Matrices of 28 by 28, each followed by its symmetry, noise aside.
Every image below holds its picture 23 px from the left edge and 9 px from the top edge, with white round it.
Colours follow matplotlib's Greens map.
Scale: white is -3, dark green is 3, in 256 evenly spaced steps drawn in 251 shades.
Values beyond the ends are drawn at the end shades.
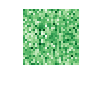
mirrored top to bottom.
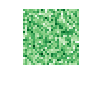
symmetric across the other diagonal.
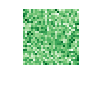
same after a half turn.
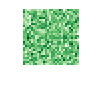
mirrored top to bottom.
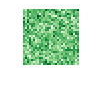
same after a half turn.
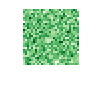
same after a half turn.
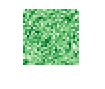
symmetric across the other diagonal.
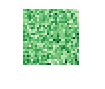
no symmetry.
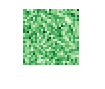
symmetric across the other diagonal.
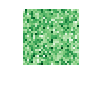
mirrored top to bottom.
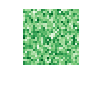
symmetric across the other diagonal.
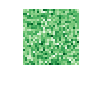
no symmetry.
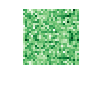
mirrored top to bottom.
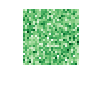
no symmetry.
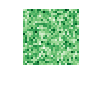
same after a half turn.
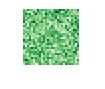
symmetric across the other diagonal.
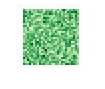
symmetric across the other diagonal.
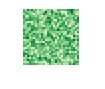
same after a half turn.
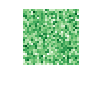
same after a half turn.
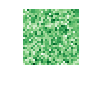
no symmetry.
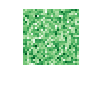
no symmetry.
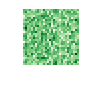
mirrored top to bottom.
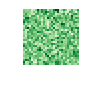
same after a half turn.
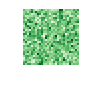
same after a half turn.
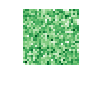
symmetric across the other diagonal.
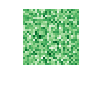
mirrored top to bottom.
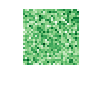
symmetric across the other diagonal.
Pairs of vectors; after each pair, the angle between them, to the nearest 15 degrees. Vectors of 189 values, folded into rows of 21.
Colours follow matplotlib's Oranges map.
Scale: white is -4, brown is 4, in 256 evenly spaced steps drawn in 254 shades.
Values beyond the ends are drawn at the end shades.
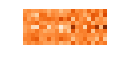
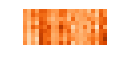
120 degrees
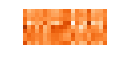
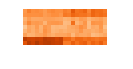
105 degrees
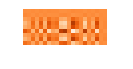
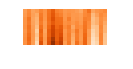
90 degrees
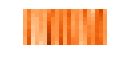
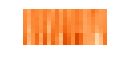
120 degrees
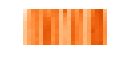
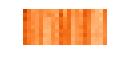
165 degrees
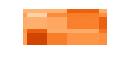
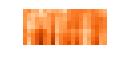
60 degrees
